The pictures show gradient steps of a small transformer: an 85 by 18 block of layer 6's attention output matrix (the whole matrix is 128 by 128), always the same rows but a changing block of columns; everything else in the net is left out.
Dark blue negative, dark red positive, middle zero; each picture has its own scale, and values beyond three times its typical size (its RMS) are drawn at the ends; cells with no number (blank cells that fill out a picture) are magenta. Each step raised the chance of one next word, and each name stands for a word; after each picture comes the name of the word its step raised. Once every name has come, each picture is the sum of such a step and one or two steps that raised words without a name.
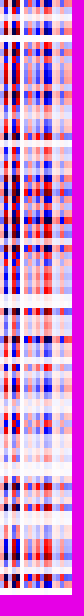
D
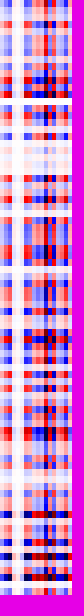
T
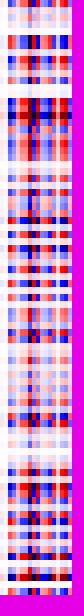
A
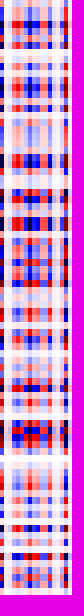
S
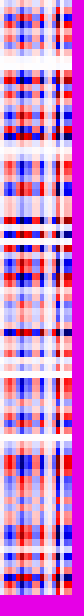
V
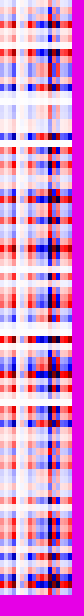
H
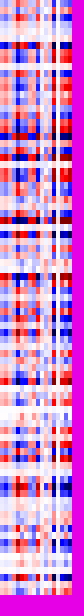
V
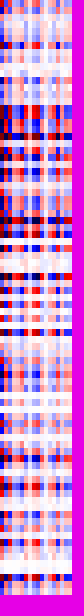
V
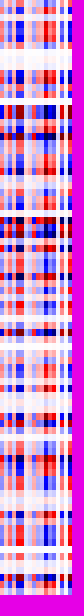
V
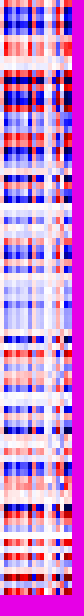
T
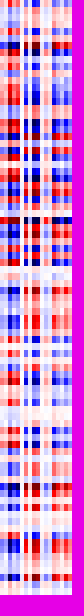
D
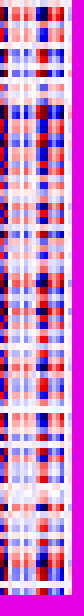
A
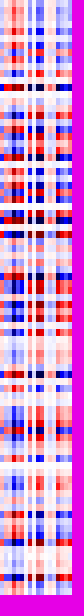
S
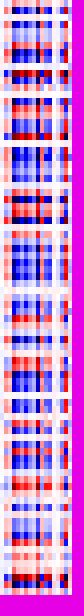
H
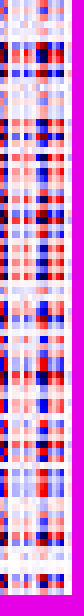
H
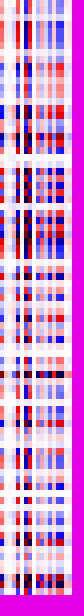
H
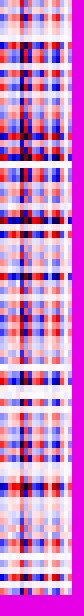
V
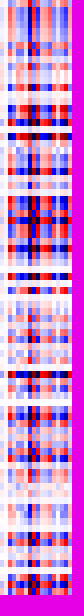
H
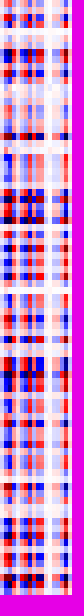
H
